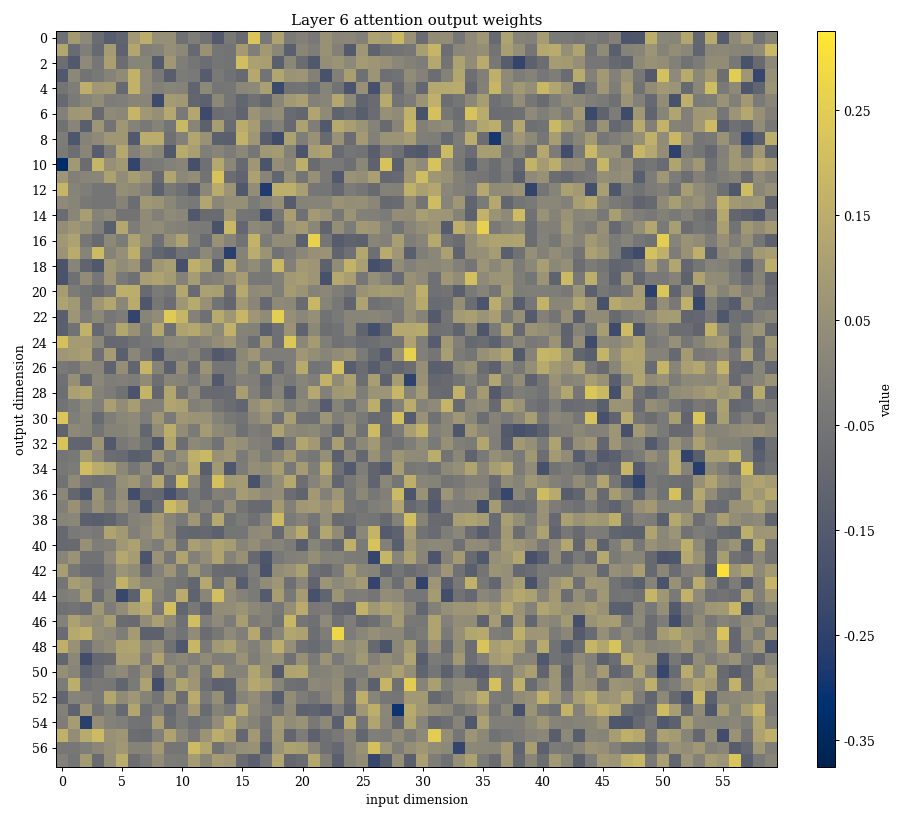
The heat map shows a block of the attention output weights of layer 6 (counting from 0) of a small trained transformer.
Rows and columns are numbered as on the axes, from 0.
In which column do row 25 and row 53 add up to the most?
29
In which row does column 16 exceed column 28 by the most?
53
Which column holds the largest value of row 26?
23
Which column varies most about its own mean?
26
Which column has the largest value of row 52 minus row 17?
47
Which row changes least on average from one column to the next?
13
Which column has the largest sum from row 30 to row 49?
55
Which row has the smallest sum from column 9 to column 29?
4
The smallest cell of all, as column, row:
0, 10
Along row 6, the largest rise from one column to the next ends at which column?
31
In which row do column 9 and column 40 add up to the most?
45
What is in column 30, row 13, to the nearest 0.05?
-0.05
